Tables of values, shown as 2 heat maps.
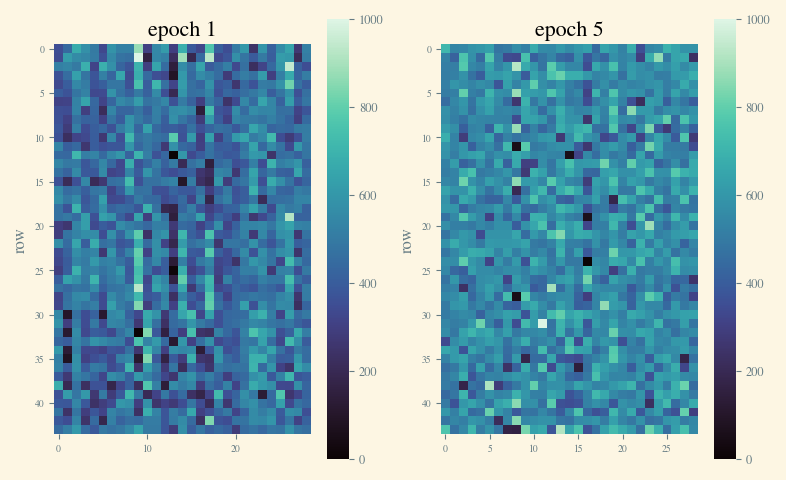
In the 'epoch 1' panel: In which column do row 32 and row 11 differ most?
9
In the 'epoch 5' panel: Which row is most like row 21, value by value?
30
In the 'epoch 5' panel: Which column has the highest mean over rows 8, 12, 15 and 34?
19
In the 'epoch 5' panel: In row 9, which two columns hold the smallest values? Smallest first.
25, 21
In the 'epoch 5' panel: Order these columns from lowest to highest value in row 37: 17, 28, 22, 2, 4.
4, 28, 22, 2, 17
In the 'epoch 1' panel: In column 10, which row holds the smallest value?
1
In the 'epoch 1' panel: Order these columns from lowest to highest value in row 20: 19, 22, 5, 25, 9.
19, 5, 9, 22, 25
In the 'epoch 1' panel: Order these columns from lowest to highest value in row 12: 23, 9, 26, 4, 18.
18, 26, 4, 23, 9
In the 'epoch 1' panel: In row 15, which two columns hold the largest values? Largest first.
8, 24
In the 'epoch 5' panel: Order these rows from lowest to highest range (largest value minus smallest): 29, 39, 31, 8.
39, 29, 8, 31
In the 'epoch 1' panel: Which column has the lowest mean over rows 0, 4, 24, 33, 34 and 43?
13
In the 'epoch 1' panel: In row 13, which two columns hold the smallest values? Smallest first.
17, 14
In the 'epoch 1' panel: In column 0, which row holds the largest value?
38
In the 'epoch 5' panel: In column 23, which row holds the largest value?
20
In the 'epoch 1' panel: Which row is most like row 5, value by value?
37
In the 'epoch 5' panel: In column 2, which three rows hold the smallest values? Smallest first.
38, 27, 10
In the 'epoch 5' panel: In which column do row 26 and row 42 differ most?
6
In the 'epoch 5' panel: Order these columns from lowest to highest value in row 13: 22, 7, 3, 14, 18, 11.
7, 3, 11, 22, 14, 18
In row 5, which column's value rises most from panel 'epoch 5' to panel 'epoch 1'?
16
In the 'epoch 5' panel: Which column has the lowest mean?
16
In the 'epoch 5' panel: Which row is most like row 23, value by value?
32
